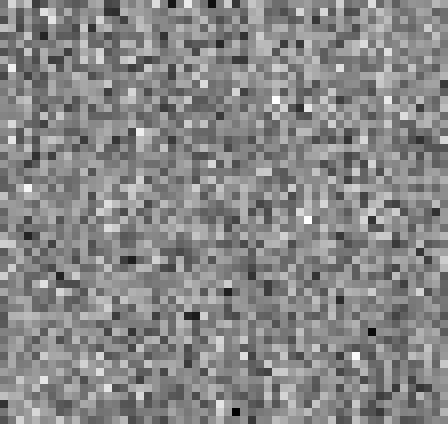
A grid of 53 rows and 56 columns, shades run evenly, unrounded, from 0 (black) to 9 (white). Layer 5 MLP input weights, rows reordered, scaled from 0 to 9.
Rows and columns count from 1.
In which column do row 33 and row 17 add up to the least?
17
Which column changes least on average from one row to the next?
32
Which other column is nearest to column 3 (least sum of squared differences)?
42
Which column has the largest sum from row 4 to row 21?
49
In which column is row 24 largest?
4
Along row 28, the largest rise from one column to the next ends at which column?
48
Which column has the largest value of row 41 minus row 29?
29
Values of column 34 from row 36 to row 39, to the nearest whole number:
2 2 5 4
